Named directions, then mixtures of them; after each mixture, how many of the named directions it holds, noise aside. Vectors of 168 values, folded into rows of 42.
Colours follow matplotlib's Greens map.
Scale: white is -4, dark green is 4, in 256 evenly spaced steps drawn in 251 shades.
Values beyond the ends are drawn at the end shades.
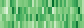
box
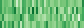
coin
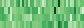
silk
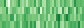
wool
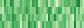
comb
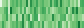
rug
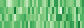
three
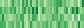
three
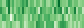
two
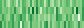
two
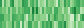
three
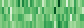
one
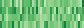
one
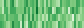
three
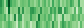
two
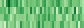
two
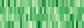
four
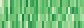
two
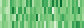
two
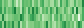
one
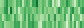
four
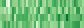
two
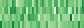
three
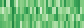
four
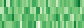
two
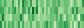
two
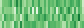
one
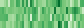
two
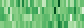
one
